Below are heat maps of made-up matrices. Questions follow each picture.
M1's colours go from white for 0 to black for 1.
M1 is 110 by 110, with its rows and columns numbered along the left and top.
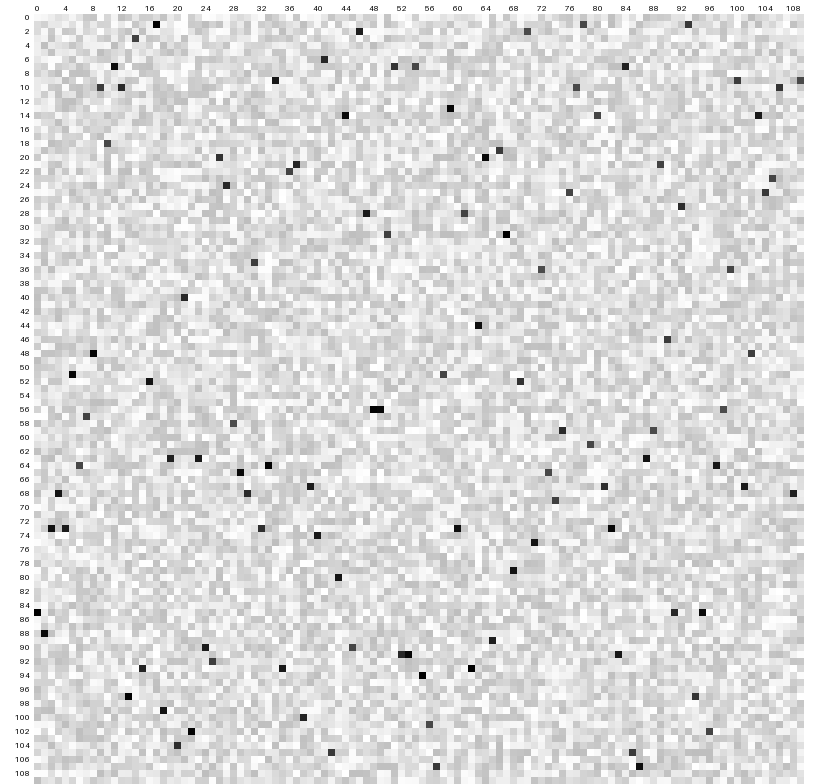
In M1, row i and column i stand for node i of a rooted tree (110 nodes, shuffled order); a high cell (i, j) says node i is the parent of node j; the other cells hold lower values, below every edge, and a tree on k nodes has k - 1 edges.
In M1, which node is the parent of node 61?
28
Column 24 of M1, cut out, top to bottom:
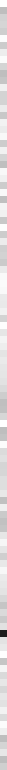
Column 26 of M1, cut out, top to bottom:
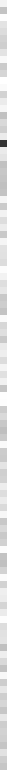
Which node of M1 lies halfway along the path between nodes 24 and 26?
25
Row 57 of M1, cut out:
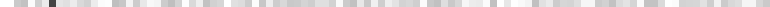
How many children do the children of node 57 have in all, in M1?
4
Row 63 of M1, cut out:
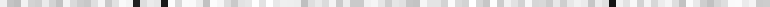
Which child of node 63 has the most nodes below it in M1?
23
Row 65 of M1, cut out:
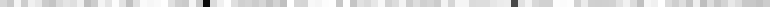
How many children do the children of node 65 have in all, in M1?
5
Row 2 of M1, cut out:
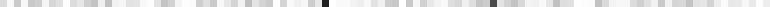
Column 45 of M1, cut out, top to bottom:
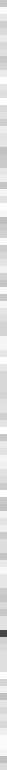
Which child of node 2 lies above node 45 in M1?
46
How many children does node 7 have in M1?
4
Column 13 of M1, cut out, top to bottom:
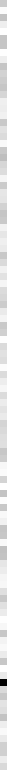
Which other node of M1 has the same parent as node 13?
94
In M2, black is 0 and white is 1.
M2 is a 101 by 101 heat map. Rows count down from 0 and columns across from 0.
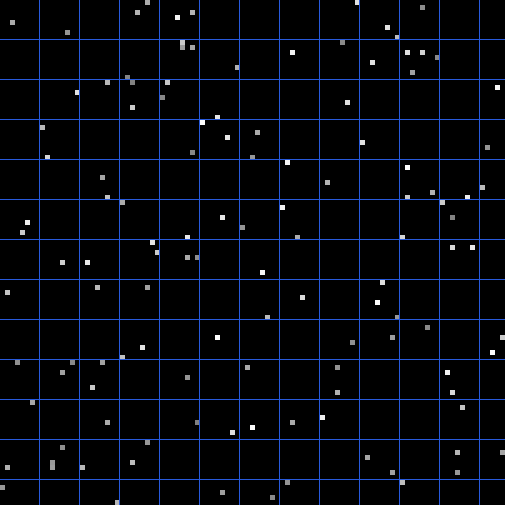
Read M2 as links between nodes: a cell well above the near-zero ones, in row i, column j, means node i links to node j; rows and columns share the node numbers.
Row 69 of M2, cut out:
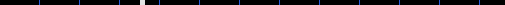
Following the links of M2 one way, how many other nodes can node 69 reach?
7
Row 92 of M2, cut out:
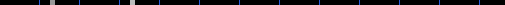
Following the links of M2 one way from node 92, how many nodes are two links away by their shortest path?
4
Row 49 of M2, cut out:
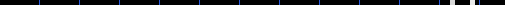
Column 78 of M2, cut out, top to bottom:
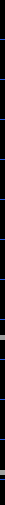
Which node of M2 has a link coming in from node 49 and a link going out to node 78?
node 94
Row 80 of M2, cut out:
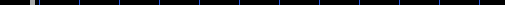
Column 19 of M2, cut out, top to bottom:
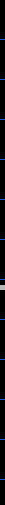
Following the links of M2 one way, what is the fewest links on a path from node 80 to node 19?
7
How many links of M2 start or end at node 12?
4
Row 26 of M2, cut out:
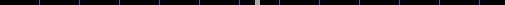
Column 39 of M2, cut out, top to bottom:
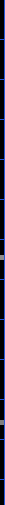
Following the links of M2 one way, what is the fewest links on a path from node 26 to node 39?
2
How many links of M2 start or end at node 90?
5
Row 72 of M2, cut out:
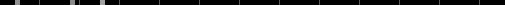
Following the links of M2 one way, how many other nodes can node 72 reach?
7
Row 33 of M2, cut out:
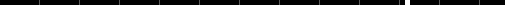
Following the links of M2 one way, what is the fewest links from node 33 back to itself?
8
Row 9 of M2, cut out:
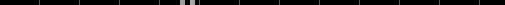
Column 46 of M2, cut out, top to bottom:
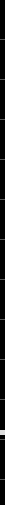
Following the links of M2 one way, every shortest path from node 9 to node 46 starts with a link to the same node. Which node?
node 38
